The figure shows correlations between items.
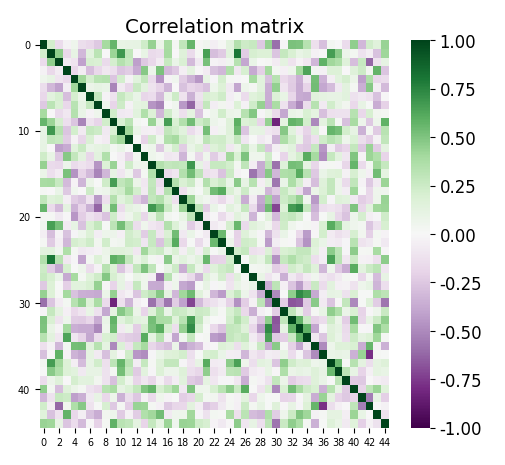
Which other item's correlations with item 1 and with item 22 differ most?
25
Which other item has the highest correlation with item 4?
35
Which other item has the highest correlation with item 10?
1
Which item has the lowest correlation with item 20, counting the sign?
4
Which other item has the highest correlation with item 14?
19
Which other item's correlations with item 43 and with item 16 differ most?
3
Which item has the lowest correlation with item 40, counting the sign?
30
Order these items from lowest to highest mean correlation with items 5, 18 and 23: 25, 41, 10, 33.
41, 25, 33, 10
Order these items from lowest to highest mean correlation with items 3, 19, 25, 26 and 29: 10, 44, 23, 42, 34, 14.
23, 10, 42, 44, 14, 34
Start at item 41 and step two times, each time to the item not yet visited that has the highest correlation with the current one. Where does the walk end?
2
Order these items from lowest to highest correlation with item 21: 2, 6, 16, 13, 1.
13, 6, 16, 2, 1
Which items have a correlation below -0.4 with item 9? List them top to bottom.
5, 30, 35
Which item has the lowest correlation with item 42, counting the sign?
36
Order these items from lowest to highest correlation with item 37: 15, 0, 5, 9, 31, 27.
5, 27, 0, 15, 9, 31
